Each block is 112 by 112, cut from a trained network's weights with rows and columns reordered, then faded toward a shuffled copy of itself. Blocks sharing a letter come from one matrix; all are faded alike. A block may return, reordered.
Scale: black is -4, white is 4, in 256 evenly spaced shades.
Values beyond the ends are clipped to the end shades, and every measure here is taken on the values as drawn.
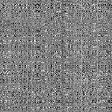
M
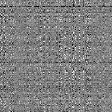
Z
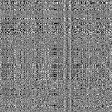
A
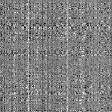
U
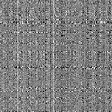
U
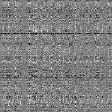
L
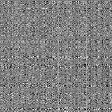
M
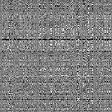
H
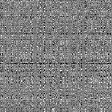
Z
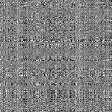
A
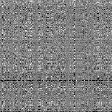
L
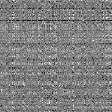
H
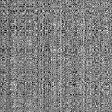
A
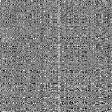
M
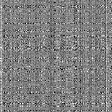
U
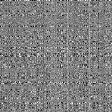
M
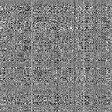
M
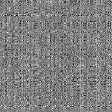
A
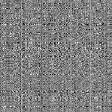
M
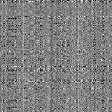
A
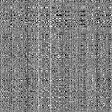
U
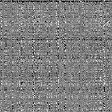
H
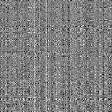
U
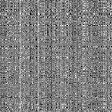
U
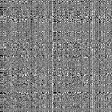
U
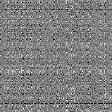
L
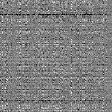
H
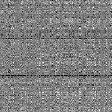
H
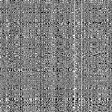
U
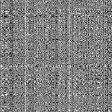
U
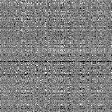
H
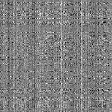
U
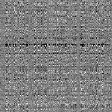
Z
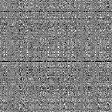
H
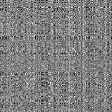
A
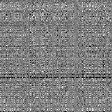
H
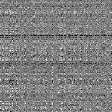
H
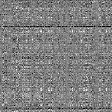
H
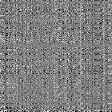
A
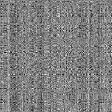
A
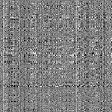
U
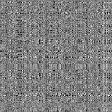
A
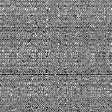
H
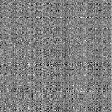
A
